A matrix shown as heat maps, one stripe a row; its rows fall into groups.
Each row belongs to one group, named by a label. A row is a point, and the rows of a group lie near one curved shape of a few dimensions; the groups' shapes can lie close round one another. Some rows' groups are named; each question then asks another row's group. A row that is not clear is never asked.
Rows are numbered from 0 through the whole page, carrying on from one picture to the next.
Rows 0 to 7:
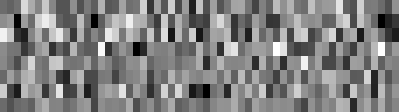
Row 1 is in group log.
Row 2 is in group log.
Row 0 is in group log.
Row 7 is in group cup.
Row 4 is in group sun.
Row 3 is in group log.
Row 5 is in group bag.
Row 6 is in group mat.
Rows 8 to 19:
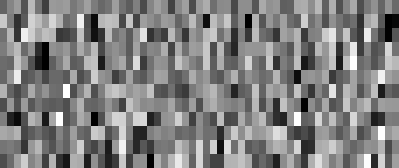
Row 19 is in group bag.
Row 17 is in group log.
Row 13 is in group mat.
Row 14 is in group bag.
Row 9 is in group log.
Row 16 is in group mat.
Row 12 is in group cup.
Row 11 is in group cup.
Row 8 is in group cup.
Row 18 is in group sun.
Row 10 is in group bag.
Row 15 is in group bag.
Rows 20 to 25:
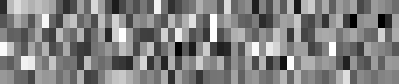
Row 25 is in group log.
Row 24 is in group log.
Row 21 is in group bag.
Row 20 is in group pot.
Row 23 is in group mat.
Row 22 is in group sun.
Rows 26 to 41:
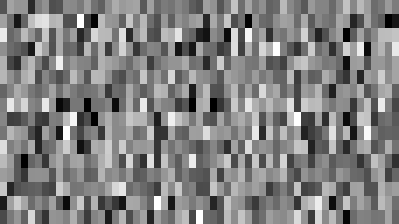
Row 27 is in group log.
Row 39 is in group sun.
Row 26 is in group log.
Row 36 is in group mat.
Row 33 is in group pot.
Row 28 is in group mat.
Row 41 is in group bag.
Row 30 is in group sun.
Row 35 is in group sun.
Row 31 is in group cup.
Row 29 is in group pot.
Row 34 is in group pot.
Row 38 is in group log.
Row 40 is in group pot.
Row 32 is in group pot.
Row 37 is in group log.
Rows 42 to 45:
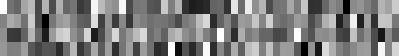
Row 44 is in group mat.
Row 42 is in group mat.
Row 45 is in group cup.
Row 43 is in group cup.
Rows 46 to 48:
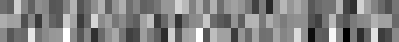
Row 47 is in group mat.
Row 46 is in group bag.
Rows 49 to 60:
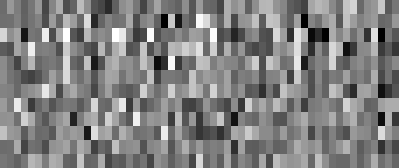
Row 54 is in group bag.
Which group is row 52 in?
bag
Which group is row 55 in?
bag
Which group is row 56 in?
log
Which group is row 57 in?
log
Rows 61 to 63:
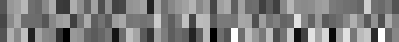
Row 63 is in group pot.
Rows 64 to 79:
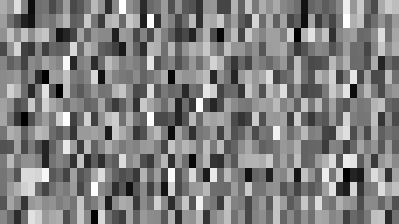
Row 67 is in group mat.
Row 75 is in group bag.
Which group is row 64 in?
log
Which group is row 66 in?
pot
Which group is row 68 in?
bag
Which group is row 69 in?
cup
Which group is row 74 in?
mat
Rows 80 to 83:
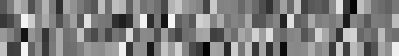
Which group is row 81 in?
log
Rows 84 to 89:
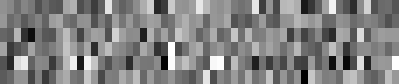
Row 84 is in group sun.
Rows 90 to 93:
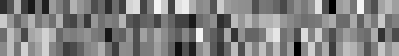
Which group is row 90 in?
pot
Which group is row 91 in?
mat
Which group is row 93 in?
pot
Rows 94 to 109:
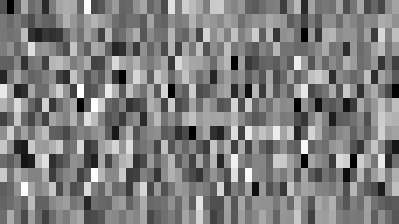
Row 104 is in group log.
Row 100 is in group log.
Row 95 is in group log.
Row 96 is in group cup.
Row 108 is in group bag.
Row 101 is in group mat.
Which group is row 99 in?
pot
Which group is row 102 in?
mat
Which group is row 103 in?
pot
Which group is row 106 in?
mat
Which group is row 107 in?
log
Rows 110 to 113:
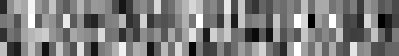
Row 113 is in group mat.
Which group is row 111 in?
bag
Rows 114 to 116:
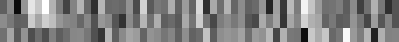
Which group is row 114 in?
log
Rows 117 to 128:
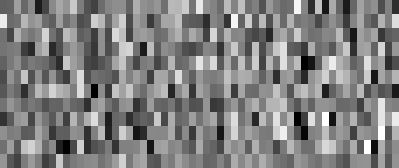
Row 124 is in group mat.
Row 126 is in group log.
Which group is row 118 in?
mat
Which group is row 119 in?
bag
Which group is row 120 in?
log
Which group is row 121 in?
sun
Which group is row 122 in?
bag
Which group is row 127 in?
bag
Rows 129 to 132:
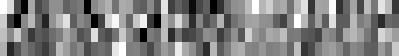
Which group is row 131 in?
log
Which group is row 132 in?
sun
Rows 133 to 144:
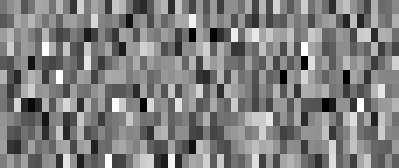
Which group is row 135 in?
pot
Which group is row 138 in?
sun
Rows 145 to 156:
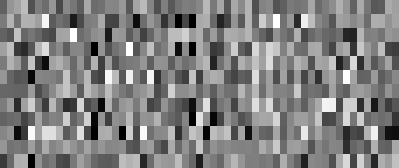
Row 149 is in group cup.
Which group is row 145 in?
log
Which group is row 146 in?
pot
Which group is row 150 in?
bag
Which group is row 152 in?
bag
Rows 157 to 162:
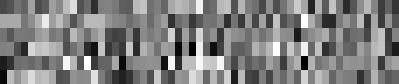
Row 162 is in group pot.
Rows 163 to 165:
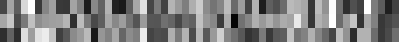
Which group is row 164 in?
bag
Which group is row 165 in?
log
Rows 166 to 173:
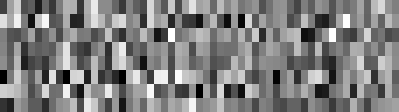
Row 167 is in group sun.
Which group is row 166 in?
mat
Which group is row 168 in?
sun
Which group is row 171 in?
pot
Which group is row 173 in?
mat
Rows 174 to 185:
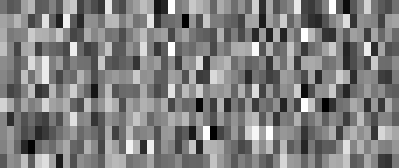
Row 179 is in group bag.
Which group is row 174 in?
sun
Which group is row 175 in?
sun
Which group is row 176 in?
sun
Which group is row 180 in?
sun
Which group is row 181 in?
sun
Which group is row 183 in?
cup
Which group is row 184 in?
bag
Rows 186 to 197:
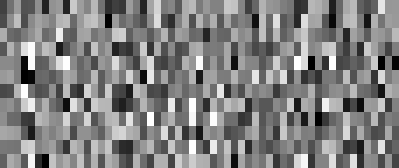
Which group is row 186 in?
mat
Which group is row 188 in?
sun
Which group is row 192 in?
log
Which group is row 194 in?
bag
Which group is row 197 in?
cup
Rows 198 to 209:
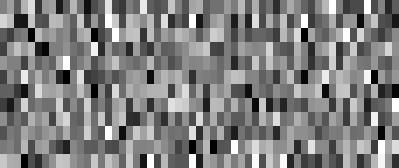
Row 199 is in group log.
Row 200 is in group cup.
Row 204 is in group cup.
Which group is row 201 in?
cup
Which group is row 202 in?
bag
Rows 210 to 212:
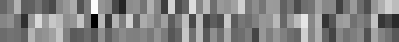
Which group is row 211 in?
cup
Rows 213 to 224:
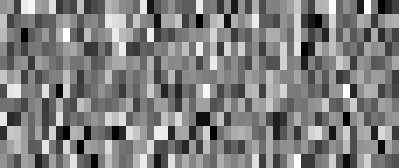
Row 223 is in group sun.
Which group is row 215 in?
bag
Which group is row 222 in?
pot
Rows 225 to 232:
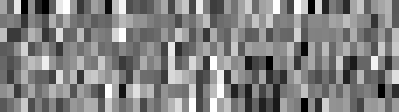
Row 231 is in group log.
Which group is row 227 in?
sun
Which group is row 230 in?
mat
